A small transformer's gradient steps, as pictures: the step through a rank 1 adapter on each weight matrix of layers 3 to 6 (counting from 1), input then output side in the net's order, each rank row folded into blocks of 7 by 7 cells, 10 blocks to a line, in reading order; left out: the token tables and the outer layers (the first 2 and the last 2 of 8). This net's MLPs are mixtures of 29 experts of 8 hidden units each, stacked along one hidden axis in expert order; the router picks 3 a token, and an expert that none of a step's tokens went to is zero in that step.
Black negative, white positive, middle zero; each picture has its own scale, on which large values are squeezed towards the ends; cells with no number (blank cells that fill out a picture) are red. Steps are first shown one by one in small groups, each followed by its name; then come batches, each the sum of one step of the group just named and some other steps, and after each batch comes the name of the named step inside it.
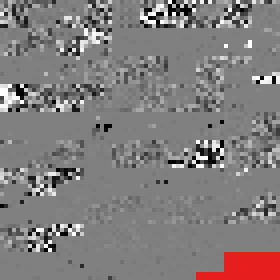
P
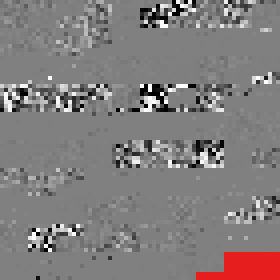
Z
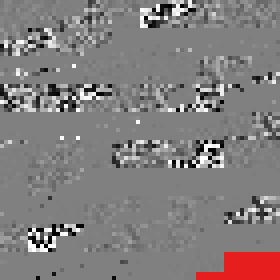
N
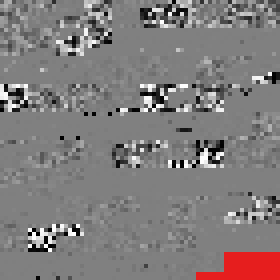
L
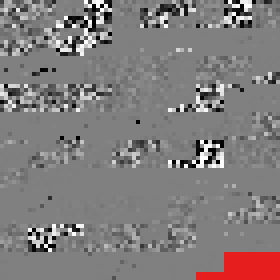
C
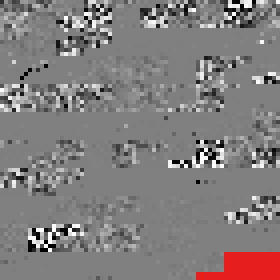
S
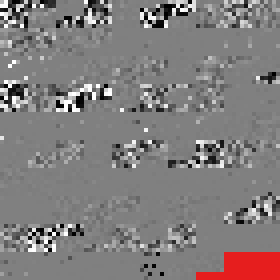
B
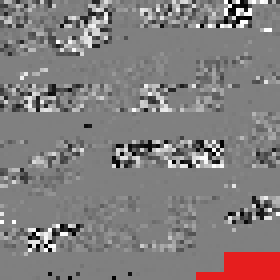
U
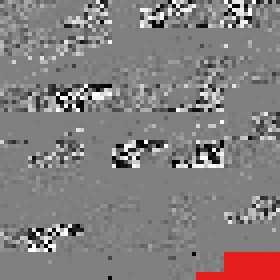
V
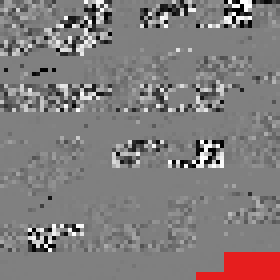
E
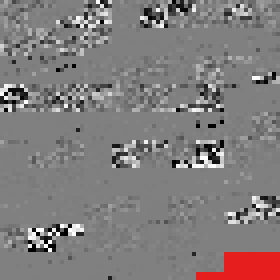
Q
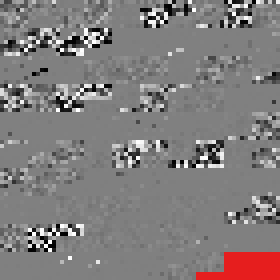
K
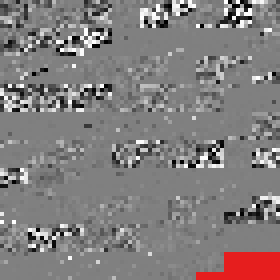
K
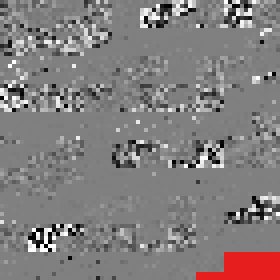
N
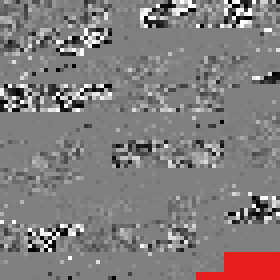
U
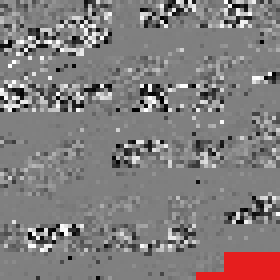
Z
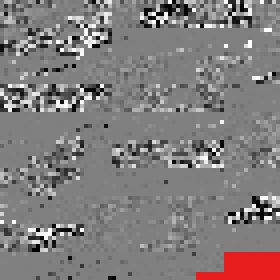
U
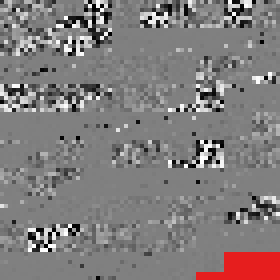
C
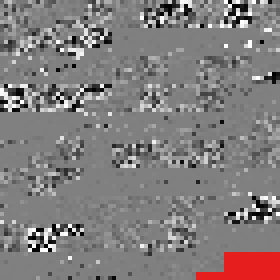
U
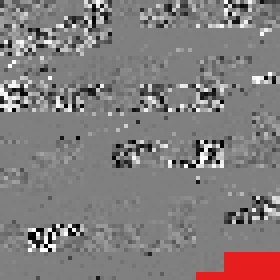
C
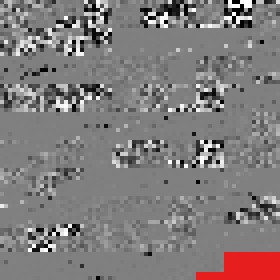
E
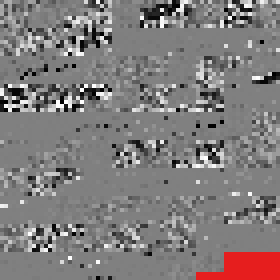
Q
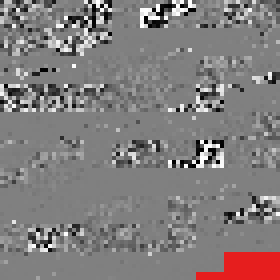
C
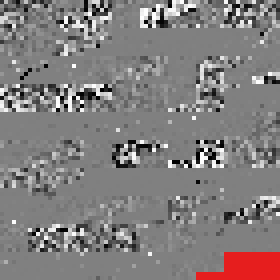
S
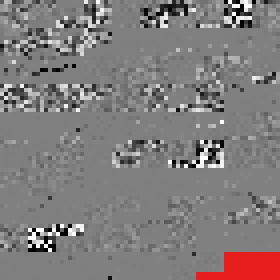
E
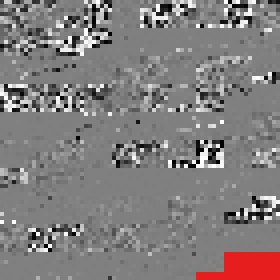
C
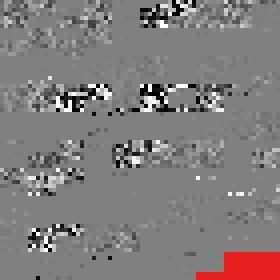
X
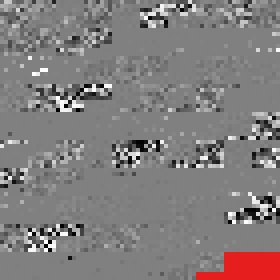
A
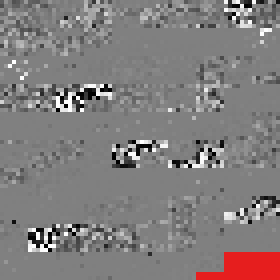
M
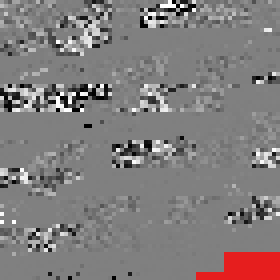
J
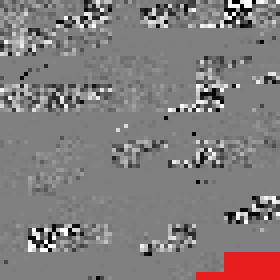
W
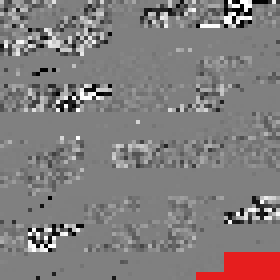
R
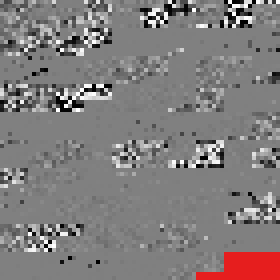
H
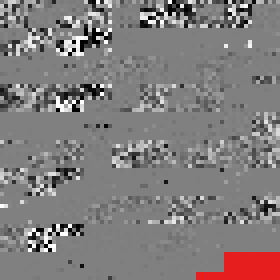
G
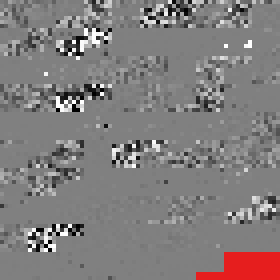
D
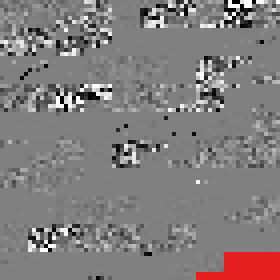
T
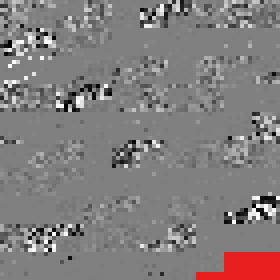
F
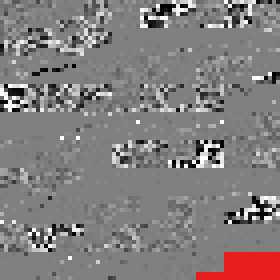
R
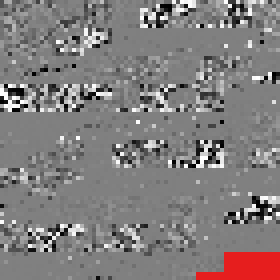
T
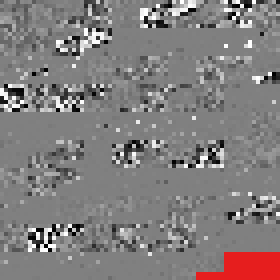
D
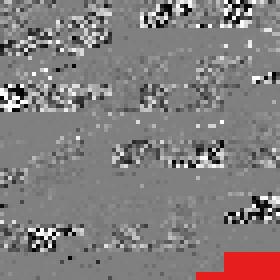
A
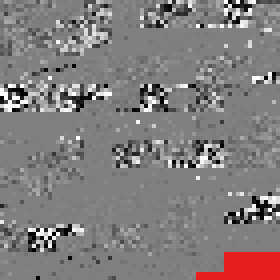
X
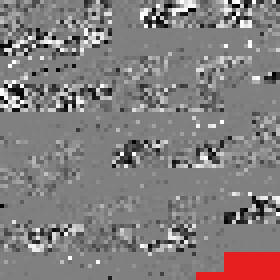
F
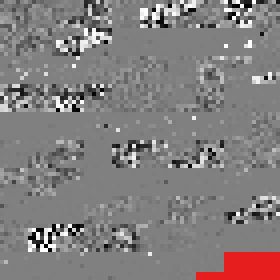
D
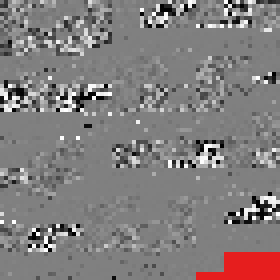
J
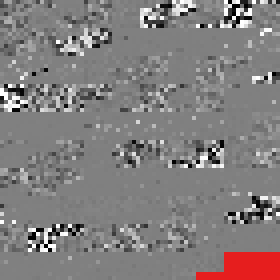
M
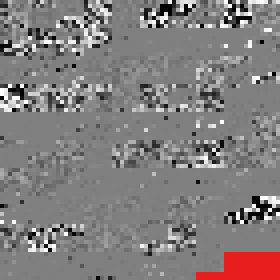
W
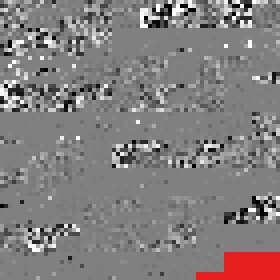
F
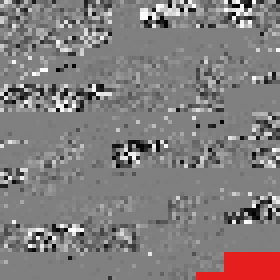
A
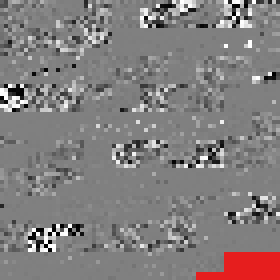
D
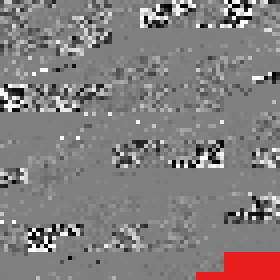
A
